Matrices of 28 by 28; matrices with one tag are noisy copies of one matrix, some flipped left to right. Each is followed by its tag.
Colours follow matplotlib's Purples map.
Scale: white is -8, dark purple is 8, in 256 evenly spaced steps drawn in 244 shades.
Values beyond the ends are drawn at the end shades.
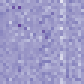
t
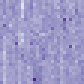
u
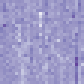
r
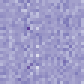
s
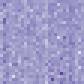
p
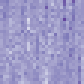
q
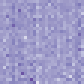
p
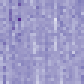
q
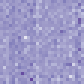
p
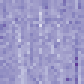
r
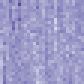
q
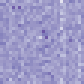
t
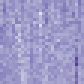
r
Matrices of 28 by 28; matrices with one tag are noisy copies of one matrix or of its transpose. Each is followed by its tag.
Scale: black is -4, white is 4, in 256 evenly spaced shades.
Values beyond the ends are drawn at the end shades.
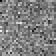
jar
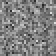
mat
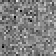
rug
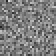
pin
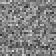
mat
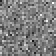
jar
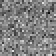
rug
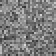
jar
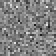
pin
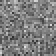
jar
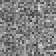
rug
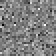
pin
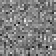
mat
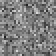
mat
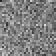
jar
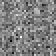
mat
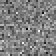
pin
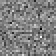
mat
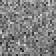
jar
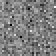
mat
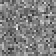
rug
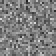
pin
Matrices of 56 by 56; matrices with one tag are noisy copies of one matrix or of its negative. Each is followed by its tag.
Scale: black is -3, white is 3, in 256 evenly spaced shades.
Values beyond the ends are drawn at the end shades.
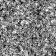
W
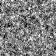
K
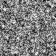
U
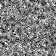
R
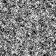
U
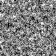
K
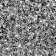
R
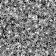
R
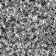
R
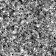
W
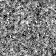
W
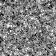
K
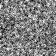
R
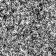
W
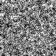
K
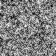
K
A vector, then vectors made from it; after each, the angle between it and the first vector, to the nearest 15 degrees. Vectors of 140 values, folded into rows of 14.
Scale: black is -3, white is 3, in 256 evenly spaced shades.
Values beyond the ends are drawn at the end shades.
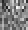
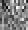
15 degrees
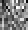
15 degrees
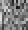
150 degrees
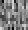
75 degrees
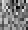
165 degrees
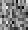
135 degrees
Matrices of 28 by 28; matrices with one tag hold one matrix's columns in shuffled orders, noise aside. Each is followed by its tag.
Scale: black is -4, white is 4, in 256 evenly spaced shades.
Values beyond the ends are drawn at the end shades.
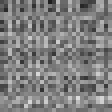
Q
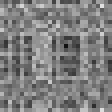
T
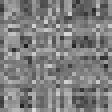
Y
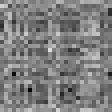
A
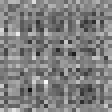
A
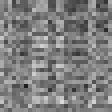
Q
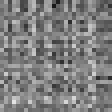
Q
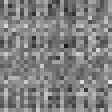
Y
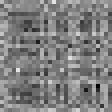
A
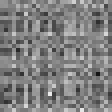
A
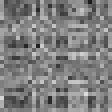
Y
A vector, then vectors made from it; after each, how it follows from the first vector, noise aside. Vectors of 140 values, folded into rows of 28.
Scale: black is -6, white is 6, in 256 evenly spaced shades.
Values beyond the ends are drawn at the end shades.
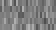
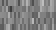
reversed.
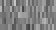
negated.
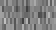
wrapped around, negated.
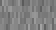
reversed, negated, shrunk.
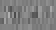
reversed, partly zeroed.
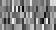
wrapped around, negated, scaled up.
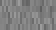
reversed, negated, shrunk.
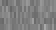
reversed, shrunk.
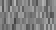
negated.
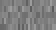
wrapped around, shrunk.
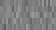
wrapped around, shrunk.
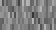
reversed.
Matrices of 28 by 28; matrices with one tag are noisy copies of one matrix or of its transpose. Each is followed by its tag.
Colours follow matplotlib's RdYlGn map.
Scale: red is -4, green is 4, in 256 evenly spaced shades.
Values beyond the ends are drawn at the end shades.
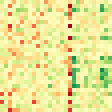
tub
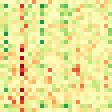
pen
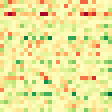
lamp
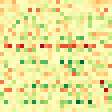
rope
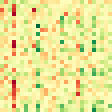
lamp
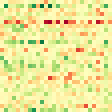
pen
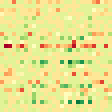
rope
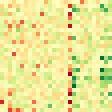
tub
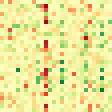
rope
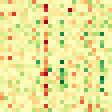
rope
